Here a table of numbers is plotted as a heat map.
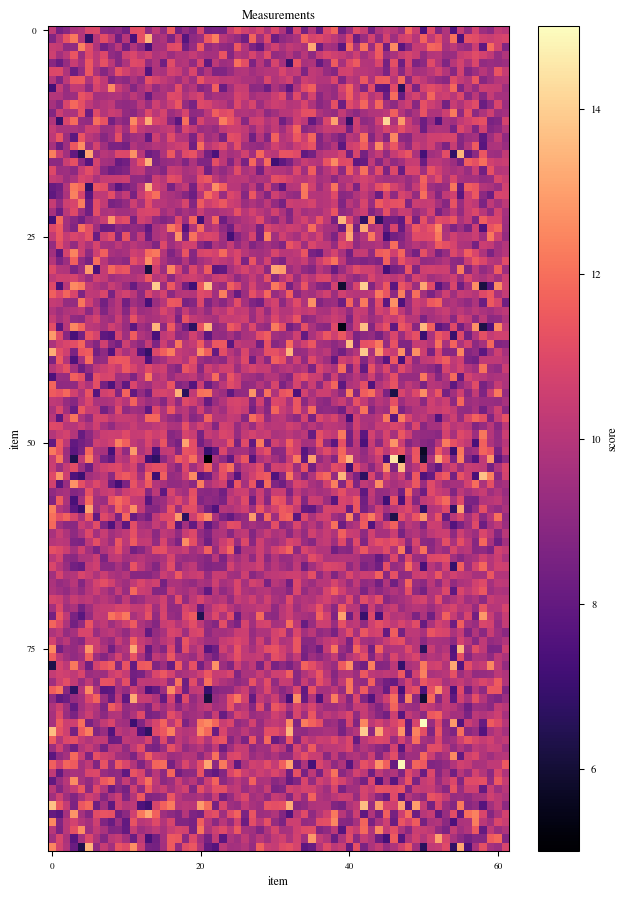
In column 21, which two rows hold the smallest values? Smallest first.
52, 81
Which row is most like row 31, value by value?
36
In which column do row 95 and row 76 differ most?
13
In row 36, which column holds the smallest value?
39
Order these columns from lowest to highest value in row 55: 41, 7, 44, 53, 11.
41, 53, 7, 11, 44
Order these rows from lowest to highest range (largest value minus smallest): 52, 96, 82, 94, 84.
82, 96, 94, 84, 52
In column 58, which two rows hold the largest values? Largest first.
54, 71
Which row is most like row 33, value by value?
2
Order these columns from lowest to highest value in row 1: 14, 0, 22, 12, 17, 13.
0, 14, 17, 12, 22, 13
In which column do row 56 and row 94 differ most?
42
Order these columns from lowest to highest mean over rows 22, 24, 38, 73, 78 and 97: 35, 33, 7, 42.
7, 33, 35, 42
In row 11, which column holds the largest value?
45
